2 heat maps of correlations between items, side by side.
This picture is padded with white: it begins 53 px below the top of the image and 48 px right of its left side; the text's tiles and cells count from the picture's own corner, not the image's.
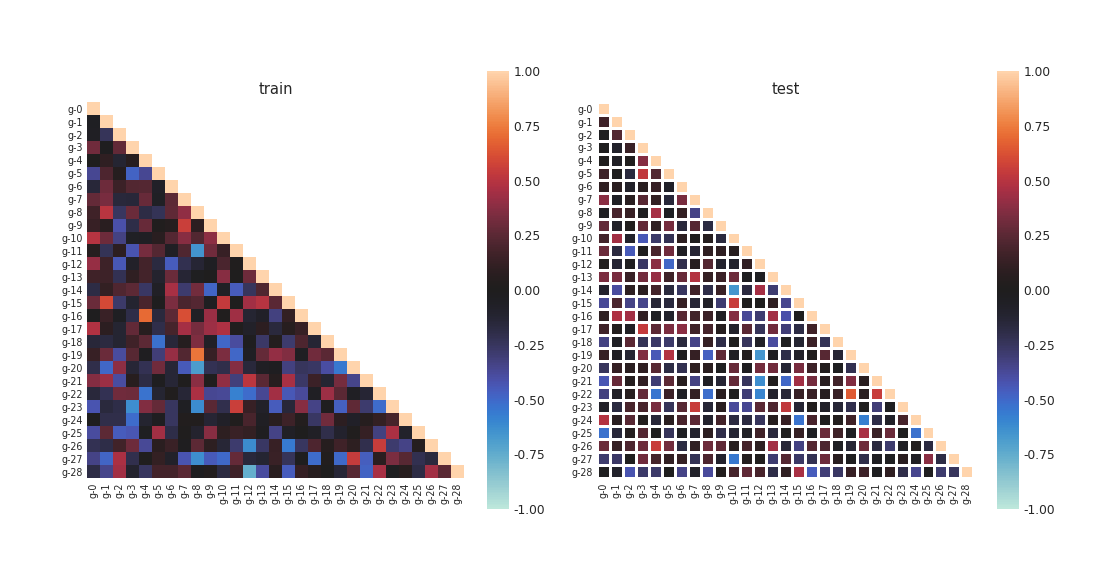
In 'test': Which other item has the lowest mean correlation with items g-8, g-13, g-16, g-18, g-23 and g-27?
g-28
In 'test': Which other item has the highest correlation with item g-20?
g-25
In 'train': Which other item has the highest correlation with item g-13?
g-15
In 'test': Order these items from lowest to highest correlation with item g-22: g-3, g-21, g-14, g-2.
g-14, g-2, g-3, g-21
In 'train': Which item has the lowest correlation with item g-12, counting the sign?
g-28
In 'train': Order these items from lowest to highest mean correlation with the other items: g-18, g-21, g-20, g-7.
g-20, g-18, g-21, g-7
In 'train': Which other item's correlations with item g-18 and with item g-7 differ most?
g-10
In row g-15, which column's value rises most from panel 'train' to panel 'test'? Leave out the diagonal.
g-28
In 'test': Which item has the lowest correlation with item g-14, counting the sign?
g-10
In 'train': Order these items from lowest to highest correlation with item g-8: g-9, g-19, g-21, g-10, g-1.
g-9, g-10, g-21, g-1, g-19
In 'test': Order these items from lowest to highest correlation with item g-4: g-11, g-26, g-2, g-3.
g-2, g-11, g-3, g-26
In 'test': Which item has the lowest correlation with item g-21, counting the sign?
g-12
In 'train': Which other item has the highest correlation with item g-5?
g-25
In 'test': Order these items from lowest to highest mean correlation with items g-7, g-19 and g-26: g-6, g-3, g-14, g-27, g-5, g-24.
g-27, g-14, g-6, g-24, g-5, g-3
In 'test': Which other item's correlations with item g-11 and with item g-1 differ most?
g-16
